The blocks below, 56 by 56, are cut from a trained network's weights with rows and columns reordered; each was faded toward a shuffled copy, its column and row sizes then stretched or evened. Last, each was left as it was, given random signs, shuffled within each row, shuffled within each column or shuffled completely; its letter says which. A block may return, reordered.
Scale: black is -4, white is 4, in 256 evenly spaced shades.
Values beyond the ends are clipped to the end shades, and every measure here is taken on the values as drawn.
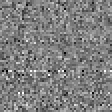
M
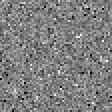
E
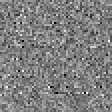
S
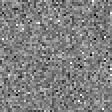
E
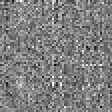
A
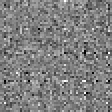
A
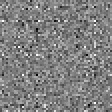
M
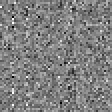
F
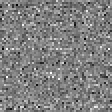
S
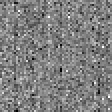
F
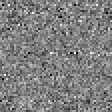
S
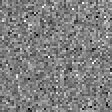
E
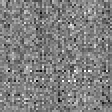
A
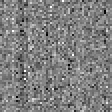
F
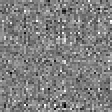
A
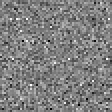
S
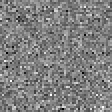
S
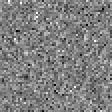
E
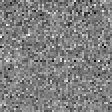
S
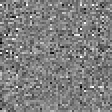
M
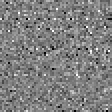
S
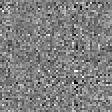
A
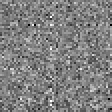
M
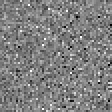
F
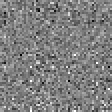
A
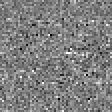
S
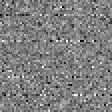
S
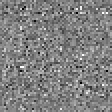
M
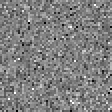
E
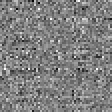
A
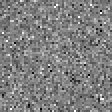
E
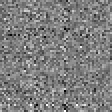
M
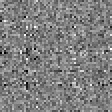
M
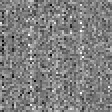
F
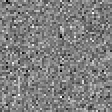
F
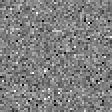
E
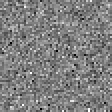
E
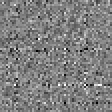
M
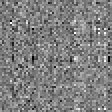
A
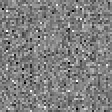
F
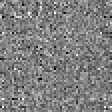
M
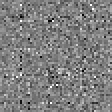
M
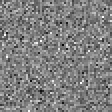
E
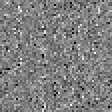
F
